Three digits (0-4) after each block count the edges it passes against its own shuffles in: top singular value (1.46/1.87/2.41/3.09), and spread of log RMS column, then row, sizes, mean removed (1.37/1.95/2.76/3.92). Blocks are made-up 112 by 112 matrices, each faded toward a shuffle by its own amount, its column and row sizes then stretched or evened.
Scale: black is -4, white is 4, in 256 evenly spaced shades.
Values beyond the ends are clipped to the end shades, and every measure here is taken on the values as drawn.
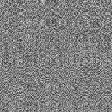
3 0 1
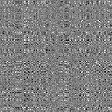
4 2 3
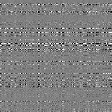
4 2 4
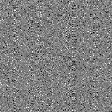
3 2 0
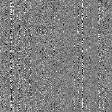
2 4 0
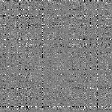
3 3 3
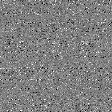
1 0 3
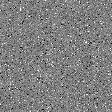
0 1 0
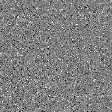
1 1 1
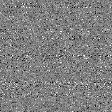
1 1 3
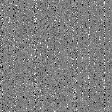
1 3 0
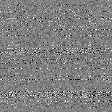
2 0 4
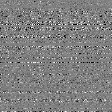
1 1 4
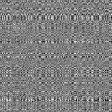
4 2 4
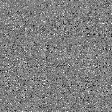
1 1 2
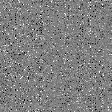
1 2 1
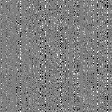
3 4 0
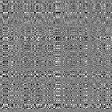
4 3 4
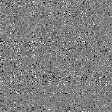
2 2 3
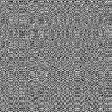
4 0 3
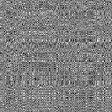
4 2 2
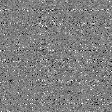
1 1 3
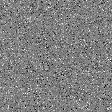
0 0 0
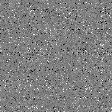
1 1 2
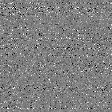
1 0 3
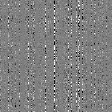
2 4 1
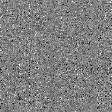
1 2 1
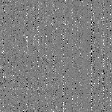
1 3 0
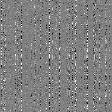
3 4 0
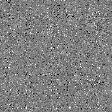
0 2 2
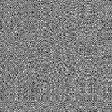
3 1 0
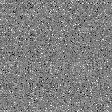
2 0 0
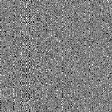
3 3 0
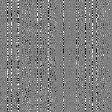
4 4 0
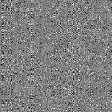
3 2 0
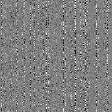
3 4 0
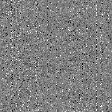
1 3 0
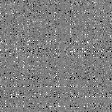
1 3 3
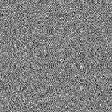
3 1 0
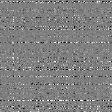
3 2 4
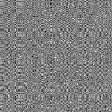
4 3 0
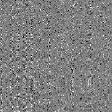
3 3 0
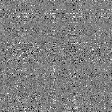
2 2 3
